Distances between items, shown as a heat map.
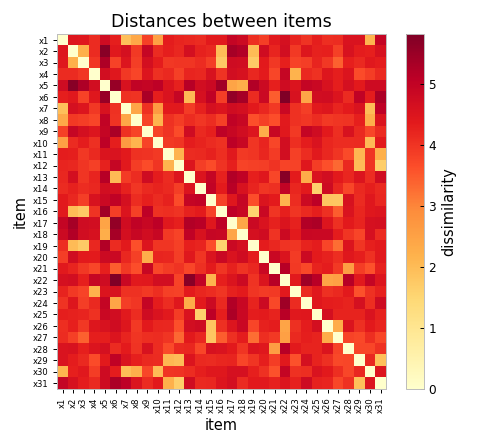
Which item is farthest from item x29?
x6
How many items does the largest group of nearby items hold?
5
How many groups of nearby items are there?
10
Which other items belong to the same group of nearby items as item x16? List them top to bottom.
x2, x3, x19
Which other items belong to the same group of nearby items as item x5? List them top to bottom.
x17, x18
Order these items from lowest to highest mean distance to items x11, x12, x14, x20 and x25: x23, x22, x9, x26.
x9, x23, x26, x22
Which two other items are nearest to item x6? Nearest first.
x13, x24
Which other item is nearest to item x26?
x15
